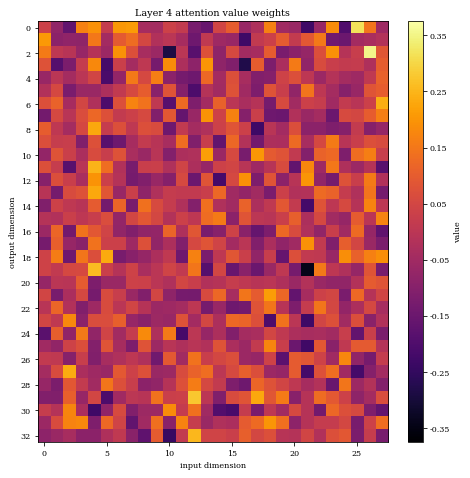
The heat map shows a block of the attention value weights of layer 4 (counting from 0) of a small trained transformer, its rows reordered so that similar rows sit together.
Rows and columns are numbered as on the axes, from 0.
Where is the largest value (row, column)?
2, 26
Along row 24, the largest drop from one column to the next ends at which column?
11
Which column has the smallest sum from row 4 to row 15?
12
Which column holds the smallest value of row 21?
20
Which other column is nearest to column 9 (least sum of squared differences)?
19
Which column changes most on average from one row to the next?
21
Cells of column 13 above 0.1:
7
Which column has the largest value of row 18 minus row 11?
27
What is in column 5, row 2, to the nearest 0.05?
-0.05
